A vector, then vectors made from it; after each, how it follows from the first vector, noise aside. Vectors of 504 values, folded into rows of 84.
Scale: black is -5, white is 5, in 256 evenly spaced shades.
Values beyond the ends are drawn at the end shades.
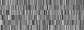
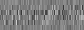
wrapped around, negated, partly zeroed.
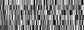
reversed, scaled up.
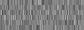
wrapped around, shrunk.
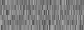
shrunk.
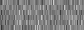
wrapped around, negated, partly zeroed.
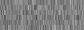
wrapped around, negated, shrunk.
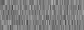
wrapped around, negated, shrunk.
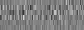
wrapped around, negated, partly zeroed.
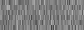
wrapped around, shrunk.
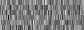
sign-scrambled.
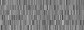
shrunk.
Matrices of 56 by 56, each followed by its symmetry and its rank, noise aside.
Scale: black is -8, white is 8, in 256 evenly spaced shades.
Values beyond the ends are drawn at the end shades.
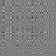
no symmetry, rank two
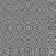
no symmetry, rank three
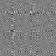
antisymmetric, rank four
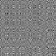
no symmetry, rank four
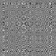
antisymmetric, rank four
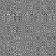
no symmetry, rank four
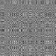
no symmetry, rank three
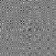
symmetric, rank four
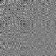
symmetric, rank four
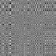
no symmetry, rank two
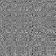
no symmetry, rank four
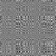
antisymmetric, rank two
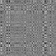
no symmetry, rank two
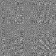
symmetric, rank four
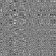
no symmetry, rank three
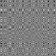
no symmetry, rank two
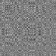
symmetric, rank four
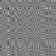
no symmetry, rank two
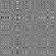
antisymmetric, rank two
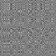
no symmetry, rank four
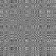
antisymmetric, rank two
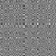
no symmetry, rank three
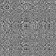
symmetric, rank four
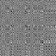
symmetric, rank three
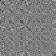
symmetric, rank four
